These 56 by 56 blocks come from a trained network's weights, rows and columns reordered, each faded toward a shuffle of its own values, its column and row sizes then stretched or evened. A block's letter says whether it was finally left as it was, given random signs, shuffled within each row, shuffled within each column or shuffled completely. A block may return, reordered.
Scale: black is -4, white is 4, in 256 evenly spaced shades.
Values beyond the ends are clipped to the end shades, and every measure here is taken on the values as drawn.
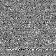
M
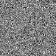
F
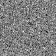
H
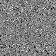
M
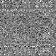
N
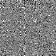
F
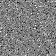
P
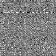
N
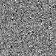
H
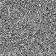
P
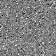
H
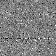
M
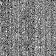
H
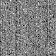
H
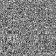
N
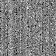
H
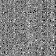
N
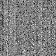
H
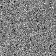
H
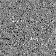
M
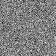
P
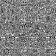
N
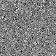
H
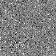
F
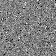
P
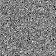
M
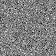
P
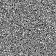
P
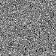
H
